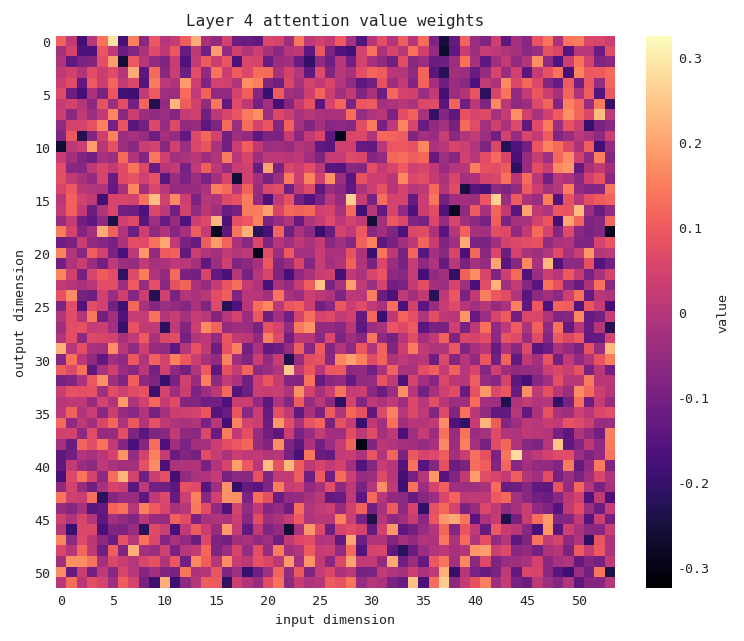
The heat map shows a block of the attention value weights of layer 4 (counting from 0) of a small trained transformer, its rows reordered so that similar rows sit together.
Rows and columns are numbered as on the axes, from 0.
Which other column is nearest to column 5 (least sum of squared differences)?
13
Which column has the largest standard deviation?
37
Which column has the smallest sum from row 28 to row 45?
33
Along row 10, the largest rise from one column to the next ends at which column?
1
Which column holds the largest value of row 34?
6
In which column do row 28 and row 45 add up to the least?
51
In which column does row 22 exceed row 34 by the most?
43
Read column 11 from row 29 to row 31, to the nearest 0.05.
-0.15 0.15 -0.05
